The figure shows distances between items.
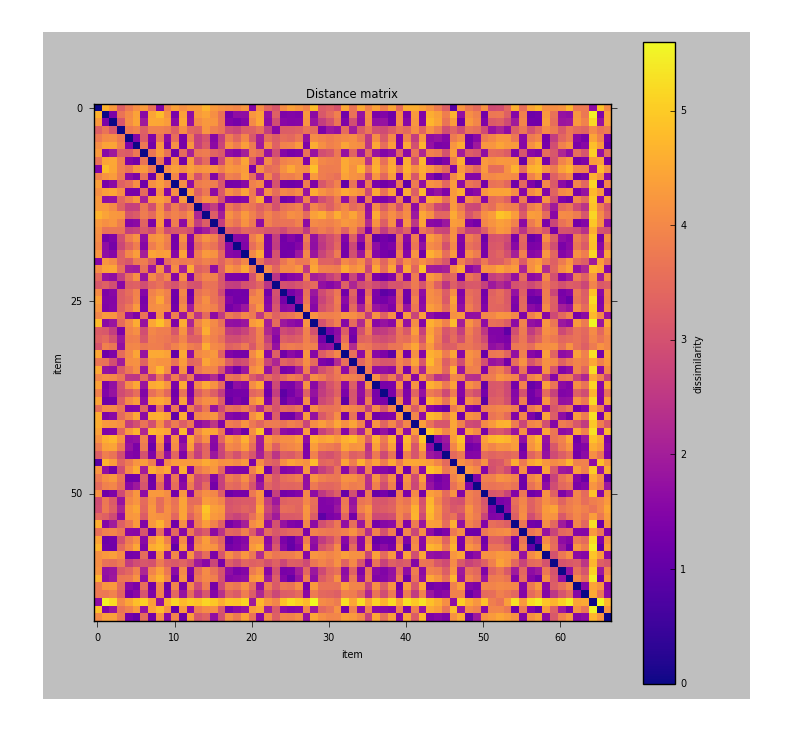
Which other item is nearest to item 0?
46
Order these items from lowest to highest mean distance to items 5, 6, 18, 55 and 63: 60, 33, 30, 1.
60, 1, 30, 33
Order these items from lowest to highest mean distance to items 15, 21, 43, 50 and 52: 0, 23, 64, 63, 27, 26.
63, 27, 23, 26, 0, 64
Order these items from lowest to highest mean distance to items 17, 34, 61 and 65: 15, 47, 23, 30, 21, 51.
47, 23, 30, 51, 15, 21
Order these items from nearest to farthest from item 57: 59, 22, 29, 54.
54, 22, 29, 59
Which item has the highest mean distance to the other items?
64
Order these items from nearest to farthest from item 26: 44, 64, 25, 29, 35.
25, 29, 35, 44, 64
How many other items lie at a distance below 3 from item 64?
4
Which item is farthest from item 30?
43
